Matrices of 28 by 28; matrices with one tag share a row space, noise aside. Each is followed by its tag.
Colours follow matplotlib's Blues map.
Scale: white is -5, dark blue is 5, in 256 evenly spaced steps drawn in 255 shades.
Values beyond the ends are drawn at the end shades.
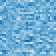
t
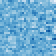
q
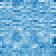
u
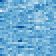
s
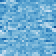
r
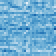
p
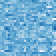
q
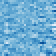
q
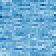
u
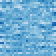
u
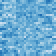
r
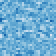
t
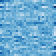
u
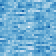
s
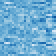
q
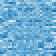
r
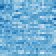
u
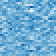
t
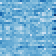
u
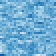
s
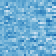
q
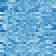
r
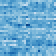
p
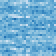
p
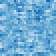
s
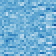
q
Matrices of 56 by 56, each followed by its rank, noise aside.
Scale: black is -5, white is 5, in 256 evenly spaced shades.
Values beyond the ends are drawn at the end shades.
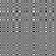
one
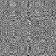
six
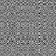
four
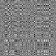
three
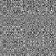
six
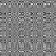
two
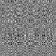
four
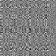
four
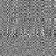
three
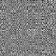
six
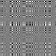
one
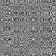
four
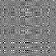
two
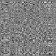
six
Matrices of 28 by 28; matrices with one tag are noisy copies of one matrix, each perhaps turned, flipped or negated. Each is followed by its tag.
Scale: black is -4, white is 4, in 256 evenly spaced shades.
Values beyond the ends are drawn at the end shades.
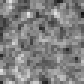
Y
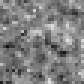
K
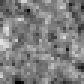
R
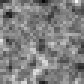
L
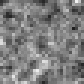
L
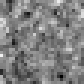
Y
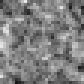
R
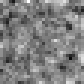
Y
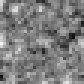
L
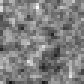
K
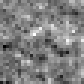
K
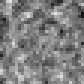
Y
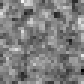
Y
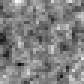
R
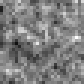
K
